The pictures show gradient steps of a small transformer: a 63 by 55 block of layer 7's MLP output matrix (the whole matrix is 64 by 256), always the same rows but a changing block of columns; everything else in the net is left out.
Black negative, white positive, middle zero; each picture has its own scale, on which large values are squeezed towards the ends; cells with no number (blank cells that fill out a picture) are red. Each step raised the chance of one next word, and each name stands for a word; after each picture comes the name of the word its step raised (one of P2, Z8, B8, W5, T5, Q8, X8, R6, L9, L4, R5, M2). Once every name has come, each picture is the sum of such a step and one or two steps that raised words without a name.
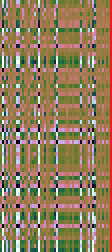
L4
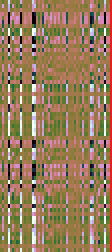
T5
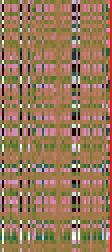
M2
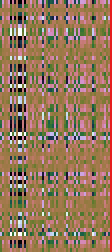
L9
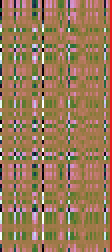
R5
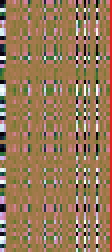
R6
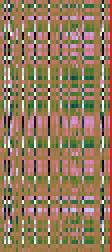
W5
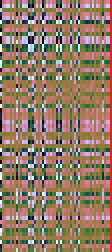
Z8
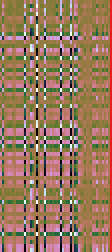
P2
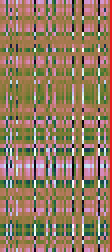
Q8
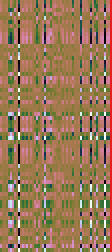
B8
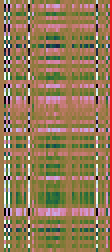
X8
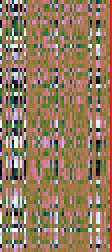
X8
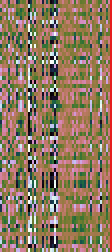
W5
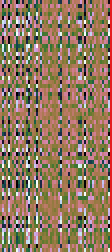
Z8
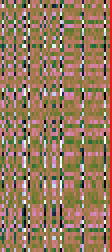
X8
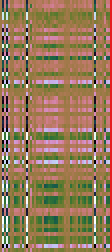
B8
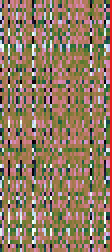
Z8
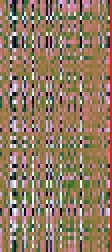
X8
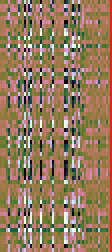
X8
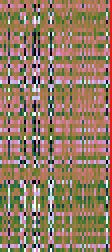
B8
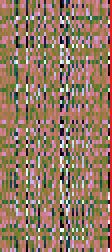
X8
